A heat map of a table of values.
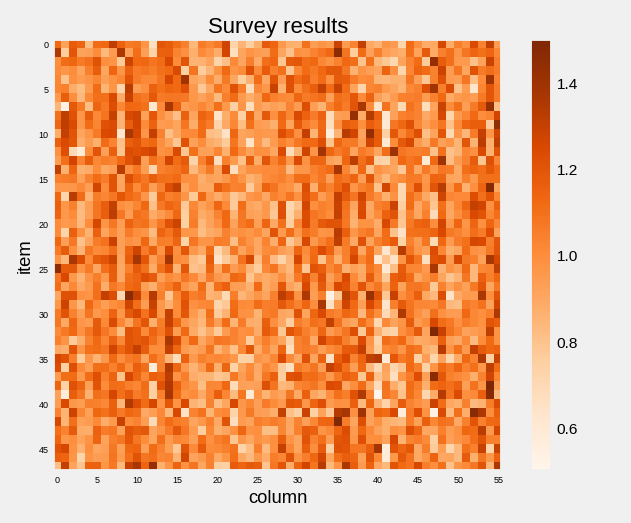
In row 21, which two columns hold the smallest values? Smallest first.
43, 1
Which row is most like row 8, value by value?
9
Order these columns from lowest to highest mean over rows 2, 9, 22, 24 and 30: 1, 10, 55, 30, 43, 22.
22, 43, 1, 30, 10, 55
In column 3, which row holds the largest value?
24
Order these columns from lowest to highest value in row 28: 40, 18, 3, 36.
3, 18, 40, 36
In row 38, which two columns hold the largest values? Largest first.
54, 14
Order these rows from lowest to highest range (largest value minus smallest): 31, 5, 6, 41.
6, 31, 5, 41
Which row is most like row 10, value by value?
28
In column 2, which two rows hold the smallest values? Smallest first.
12, 33
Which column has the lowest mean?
41
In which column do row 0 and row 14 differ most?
7
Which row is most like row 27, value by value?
44
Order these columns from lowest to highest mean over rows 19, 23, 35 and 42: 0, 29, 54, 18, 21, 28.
29, 18, 54, 21, 28, 0
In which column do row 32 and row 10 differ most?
47
